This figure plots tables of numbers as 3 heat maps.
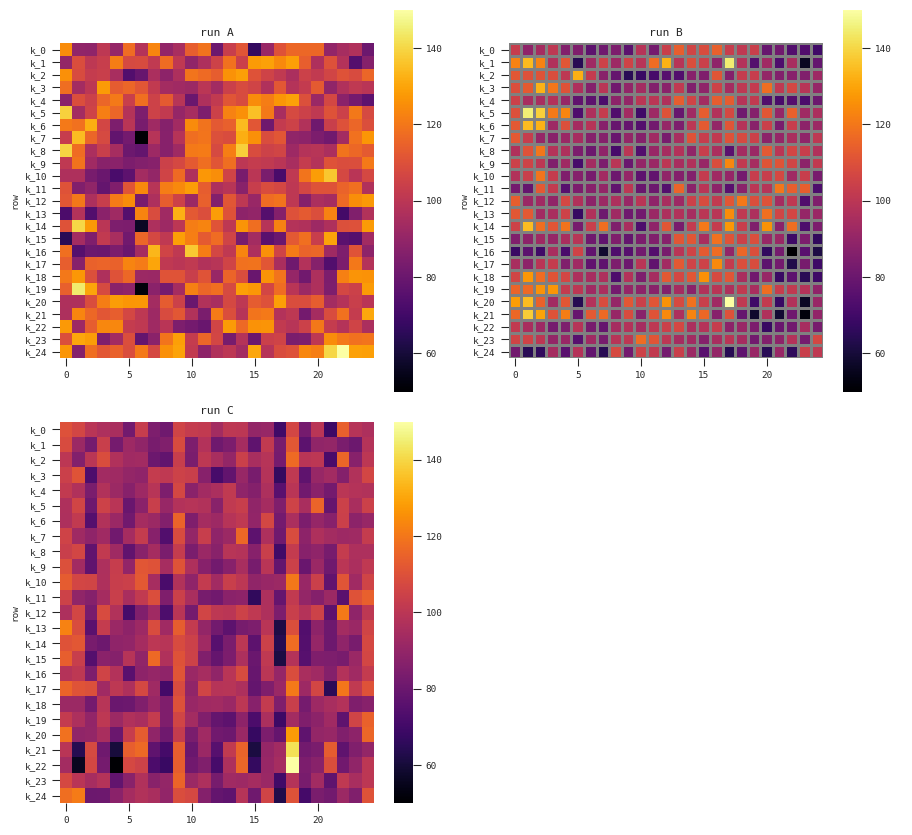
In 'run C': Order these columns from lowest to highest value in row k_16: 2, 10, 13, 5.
5, 2, 10, 13
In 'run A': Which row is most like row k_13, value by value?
k_15
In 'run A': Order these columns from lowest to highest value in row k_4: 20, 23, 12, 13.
23, 20, 12, 13
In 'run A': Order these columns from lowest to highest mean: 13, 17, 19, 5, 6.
6, 5, 19, 17, 13
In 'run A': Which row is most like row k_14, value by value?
k_19
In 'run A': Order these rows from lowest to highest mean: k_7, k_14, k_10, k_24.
k_10, k_7, k_14, k_24
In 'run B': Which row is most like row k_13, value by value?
k_9
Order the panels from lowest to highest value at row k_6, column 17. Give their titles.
run C, run A, run B
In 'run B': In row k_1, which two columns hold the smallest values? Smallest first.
23, 5
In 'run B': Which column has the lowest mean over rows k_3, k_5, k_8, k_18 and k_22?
8
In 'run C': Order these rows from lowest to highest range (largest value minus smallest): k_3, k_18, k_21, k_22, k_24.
k_18, k_3, k_24, k_21, k_22
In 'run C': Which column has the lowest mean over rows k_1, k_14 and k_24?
17
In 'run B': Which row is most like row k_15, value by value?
k_17
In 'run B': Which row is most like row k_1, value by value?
k_20
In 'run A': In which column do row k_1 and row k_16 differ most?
10
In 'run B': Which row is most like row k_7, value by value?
k_12
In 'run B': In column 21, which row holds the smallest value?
k_21
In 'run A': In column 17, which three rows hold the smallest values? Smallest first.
k_10, k_15, k_13
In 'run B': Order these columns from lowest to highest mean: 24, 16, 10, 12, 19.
24, 10, 19, 12, 16
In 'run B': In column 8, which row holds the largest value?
k_24
